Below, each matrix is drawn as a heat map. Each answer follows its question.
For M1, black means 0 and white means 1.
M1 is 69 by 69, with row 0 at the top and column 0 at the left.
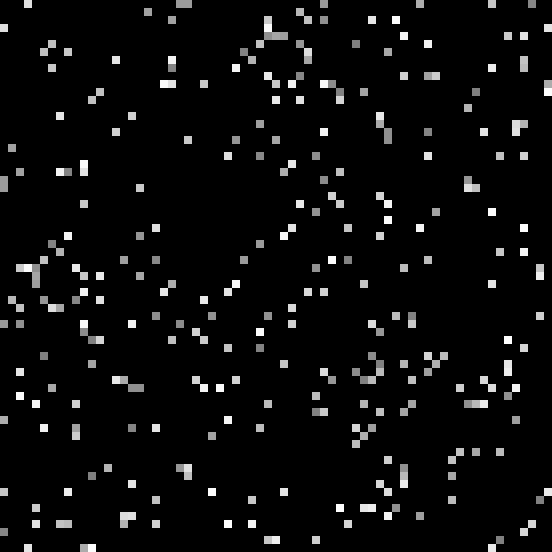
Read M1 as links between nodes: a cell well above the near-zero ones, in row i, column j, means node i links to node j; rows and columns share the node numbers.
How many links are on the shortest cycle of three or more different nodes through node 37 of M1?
4
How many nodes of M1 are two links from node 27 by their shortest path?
7
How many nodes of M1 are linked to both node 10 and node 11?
1
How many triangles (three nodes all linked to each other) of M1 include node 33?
3
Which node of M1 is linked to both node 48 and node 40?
node 16
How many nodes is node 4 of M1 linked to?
6
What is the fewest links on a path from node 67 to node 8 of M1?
4
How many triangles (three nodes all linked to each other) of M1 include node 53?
4
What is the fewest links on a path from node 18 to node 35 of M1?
6
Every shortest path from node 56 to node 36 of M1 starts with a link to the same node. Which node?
node 62
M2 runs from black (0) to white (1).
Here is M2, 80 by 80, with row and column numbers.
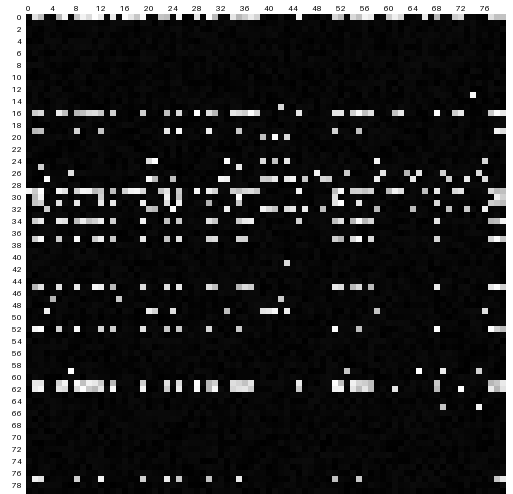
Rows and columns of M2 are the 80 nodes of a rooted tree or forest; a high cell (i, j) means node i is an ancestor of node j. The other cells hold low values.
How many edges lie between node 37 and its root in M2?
7
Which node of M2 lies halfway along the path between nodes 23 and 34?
52
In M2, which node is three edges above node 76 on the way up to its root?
32
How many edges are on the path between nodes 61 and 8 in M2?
8
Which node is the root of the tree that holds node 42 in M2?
47
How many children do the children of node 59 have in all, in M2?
2
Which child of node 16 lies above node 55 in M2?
62
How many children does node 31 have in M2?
1
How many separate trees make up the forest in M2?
6
